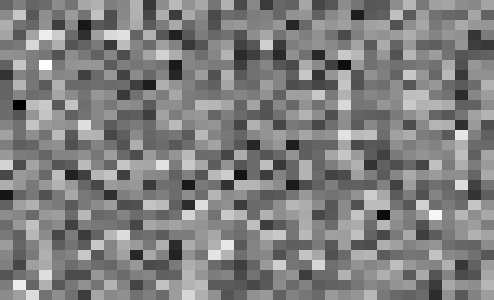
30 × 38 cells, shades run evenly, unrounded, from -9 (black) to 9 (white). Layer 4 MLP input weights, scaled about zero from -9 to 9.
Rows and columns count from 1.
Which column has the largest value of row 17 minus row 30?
34
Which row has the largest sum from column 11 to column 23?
22
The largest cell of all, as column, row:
4, 7
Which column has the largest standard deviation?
36
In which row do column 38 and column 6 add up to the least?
5
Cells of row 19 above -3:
30
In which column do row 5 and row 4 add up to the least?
37
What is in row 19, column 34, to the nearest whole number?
-1
